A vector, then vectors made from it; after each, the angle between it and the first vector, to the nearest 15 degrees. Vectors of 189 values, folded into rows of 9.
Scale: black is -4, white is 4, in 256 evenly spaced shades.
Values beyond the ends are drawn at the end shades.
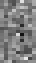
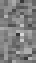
165 degrees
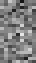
150 degrees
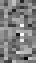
165 degrees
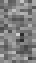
45 degrees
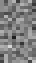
105 degrees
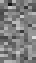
105 degrees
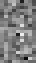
165 degrees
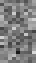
75 degrees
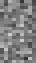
135 degrees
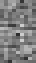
150 degrees
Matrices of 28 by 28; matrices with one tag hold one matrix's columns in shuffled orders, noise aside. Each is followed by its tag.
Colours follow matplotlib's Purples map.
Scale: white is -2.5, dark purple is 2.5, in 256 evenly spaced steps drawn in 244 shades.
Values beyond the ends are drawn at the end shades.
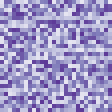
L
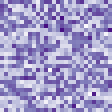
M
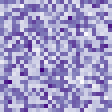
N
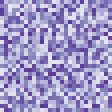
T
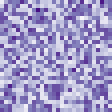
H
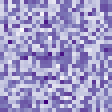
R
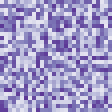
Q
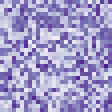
Q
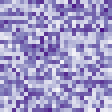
M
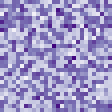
Q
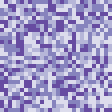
M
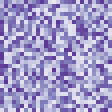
N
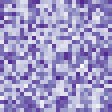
R
